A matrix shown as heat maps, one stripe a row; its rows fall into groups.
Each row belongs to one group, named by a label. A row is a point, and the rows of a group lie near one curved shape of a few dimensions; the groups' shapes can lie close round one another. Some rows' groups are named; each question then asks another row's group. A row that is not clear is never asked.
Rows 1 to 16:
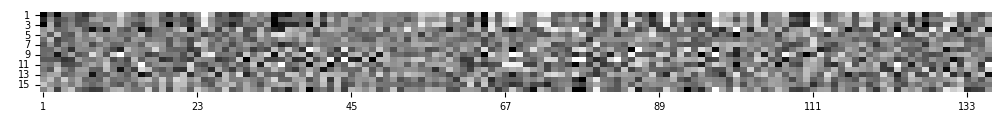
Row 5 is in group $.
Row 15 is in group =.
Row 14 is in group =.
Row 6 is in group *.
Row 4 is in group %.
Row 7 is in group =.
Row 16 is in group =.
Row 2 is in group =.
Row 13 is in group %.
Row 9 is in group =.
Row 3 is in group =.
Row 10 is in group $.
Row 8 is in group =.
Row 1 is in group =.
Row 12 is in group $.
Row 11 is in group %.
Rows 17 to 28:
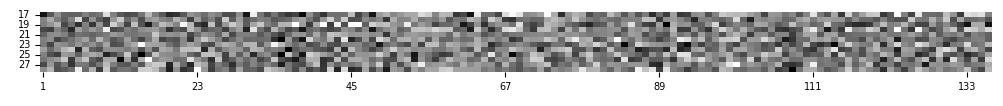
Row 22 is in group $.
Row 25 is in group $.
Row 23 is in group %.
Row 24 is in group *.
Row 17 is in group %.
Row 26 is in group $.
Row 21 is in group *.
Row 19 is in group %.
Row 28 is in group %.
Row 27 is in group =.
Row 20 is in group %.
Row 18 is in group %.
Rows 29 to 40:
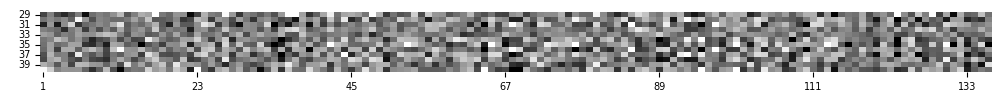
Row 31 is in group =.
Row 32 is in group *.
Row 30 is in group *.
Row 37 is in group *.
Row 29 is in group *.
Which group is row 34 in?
*
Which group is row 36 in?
=
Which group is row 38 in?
*
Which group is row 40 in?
=
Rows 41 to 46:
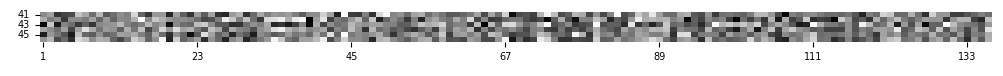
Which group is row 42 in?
%
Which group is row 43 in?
=
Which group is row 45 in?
*
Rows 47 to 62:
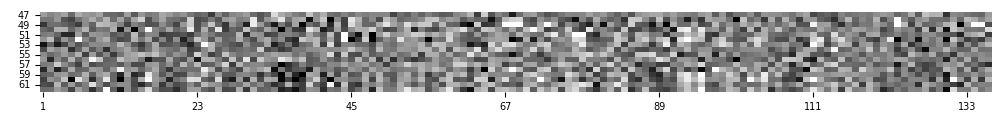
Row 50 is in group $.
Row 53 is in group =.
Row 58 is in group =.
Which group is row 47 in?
=
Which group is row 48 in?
%
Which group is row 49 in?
%
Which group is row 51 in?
$
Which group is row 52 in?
*
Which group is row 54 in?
*
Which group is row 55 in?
%
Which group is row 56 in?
=
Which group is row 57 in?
*
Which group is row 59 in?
$
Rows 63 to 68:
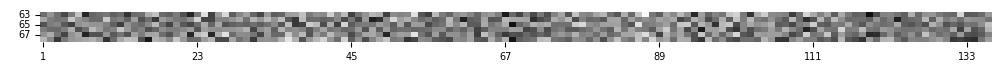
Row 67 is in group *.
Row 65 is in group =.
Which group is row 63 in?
*
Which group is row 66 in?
=
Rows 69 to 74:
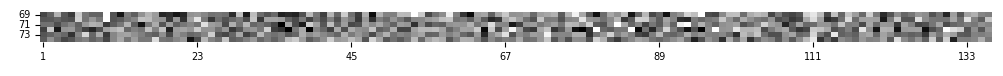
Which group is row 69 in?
$
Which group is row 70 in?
%
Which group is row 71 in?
$
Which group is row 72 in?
=
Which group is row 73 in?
*
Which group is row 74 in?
*
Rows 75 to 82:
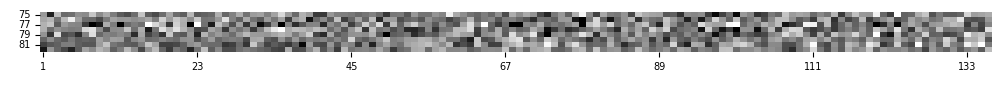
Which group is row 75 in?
$
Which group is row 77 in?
=
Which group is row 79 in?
$
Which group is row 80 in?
%
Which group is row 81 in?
%
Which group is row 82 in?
=
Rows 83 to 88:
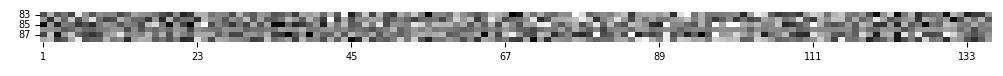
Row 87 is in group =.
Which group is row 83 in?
*
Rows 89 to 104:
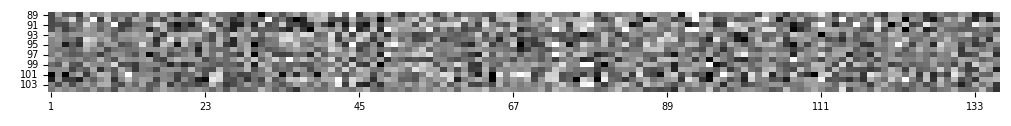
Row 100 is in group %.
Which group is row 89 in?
*
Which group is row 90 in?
*
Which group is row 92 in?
$
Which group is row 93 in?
=
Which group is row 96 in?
%
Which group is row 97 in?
%
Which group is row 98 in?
=
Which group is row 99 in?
$
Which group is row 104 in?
*
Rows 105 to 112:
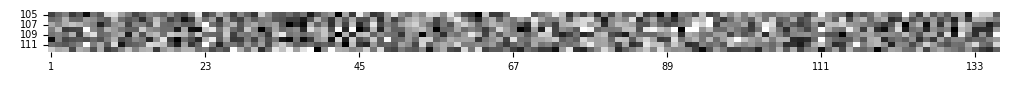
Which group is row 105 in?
%
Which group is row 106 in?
$
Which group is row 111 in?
%
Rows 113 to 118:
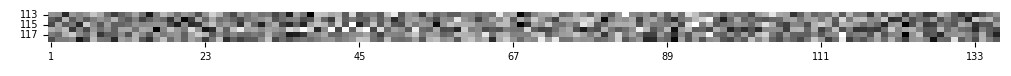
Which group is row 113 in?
$
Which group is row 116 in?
%
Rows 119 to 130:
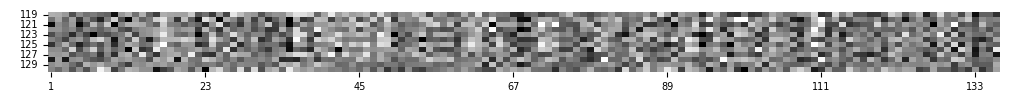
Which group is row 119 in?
%
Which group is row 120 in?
=
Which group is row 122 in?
=
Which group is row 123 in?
*
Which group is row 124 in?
$
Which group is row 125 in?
*
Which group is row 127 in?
%
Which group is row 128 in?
=
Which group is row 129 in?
=
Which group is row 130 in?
=
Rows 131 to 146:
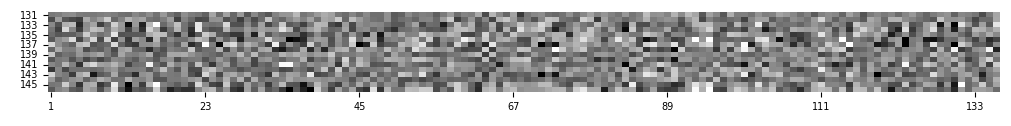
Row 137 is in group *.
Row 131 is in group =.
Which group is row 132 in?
*
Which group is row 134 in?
$
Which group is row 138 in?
%
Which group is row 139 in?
=
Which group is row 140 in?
%
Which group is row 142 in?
=
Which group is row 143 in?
*
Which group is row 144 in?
=
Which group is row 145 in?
$
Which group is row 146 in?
$
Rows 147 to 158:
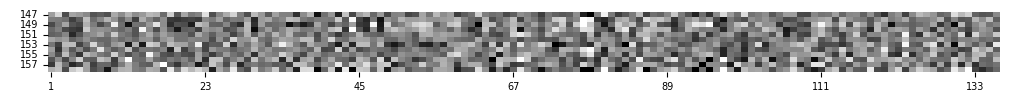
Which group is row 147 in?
=
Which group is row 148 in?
$
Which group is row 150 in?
$
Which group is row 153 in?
$
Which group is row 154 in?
$
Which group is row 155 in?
$
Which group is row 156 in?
=
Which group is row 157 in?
*
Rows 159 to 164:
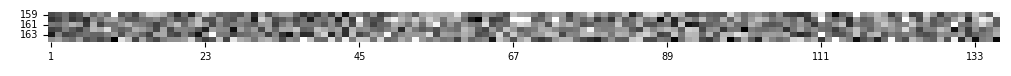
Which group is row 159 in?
%
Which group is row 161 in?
*
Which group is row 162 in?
=
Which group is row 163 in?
=
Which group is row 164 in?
%
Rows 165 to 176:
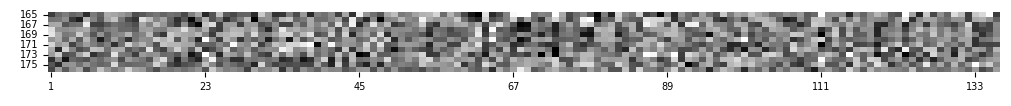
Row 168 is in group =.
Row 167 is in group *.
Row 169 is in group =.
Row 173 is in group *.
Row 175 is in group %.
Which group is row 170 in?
=
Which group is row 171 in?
%
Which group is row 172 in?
$
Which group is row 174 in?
=
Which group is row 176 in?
=
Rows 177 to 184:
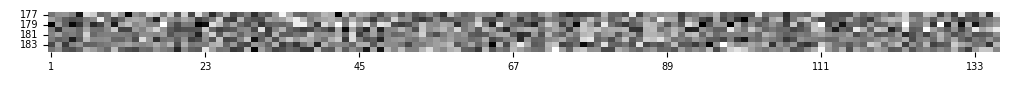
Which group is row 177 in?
$
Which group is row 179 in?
*
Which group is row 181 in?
*
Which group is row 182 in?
$
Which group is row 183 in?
=
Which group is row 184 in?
%
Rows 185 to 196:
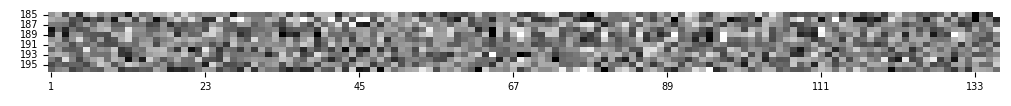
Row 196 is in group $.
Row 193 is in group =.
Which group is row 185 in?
$
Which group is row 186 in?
%
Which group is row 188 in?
=
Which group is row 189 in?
=
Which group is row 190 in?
=
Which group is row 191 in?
%
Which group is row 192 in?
%
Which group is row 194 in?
$
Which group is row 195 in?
=
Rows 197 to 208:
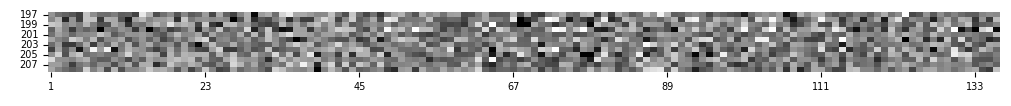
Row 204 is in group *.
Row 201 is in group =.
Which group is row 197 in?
$
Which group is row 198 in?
$
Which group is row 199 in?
=
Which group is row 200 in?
%
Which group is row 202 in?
*
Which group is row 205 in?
=
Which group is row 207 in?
%
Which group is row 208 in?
%
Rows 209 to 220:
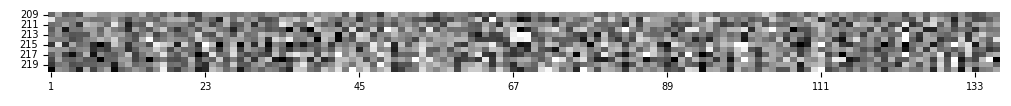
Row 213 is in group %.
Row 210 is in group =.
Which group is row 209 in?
*
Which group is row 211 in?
$
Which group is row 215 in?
=
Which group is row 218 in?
%
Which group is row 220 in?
*
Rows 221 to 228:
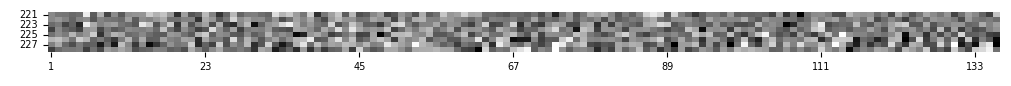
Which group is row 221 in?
%
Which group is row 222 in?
*
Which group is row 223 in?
$
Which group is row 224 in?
*
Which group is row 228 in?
%
